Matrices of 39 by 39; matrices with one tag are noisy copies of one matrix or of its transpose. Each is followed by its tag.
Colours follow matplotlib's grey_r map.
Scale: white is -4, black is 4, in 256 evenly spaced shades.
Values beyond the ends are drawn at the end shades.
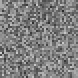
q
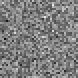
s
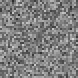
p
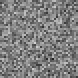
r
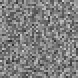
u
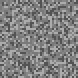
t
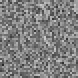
u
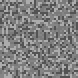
u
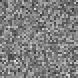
r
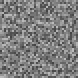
u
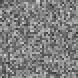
r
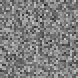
p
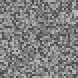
p
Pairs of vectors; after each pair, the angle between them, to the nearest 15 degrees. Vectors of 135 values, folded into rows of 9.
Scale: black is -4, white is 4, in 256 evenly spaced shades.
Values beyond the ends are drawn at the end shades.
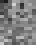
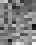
105 degrees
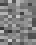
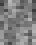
75 degrees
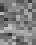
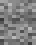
90 degrees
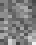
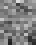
135 degrees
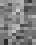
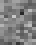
90 degrees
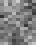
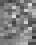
105 degrees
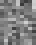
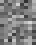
45 degrees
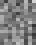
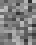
30 degrees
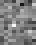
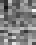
105 degrees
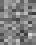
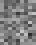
165 degrees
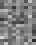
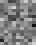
105 degrees
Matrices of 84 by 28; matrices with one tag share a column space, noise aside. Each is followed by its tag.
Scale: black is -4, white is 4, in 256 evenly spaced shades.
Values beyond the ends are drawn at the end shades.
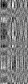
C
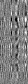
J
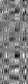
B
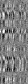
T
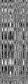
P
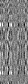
P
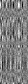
C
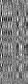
J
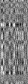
P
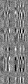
T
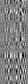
B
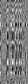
P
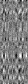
B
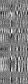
T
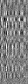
J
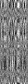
C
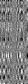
B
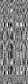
P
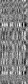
P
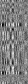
P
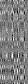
B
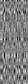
B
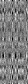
B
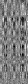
J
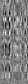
J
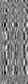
P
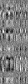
T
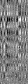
J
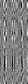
C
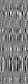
T
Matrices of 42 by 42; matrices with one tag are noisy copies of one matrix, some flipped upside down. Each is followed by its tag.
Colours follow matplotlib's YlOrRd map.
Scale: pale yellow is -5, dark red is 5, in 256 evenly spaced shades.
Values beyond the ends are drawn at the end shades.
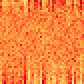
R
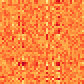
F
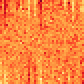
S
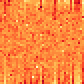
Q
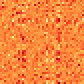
F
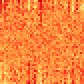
S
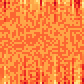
Q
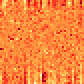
R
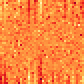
S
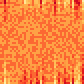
Q
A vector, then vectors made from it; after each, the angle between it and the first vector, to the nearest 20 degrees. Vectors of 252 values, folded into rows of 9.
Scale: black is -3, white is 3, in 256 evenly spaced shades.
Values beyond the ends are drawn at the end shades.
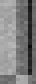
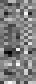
100 degrees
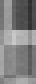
60 degrees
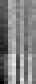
100 degrees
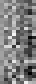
60 degrees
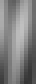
80 degrees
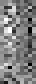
60 degrees
